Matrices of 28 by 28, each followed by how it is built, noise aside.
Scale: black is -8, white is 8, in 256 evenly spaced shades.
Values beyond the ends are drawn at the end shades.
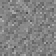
Hankel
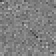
diagonal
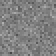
Toeplitz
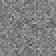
noise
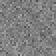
Toeplitz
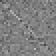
diagonal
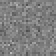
low rank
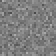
repeating columns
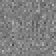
low rank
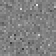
sparse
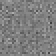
low rank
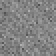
Toeplitz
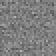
repeating columns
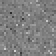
sparse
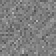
Hankel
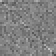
diagonal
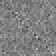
diagonal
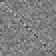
diagonal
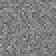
noise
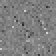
sparse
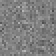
low rank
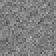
Hankel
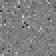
sparse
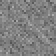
Toeplitz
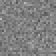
noise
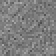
Hankel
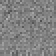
repeating columns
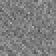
Toeplitz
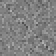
diagonal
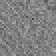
Toeplitz
